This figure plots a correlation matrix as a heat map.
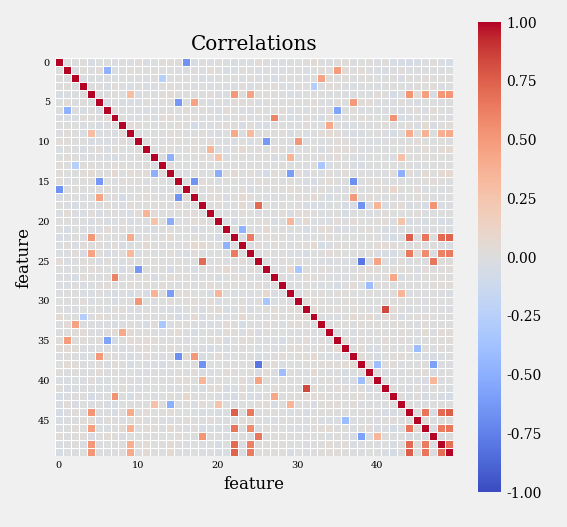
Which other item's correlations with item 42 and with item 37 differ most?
15
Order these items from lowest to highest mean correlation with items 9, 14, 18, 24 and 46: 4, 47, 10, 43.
43, 10, 47, 4
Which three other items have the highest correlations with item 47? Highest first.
25, 18, 40
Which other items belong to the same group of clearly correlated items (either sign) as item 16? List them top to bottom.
0
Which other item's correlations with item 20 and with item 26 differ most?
10
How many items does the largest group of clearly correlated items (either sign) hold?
8
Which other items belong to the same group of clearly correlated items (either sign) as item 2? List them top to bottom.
13, 33
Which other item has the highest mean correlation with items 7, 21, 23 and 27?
42
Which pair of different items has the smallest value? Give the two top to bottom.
25, 38
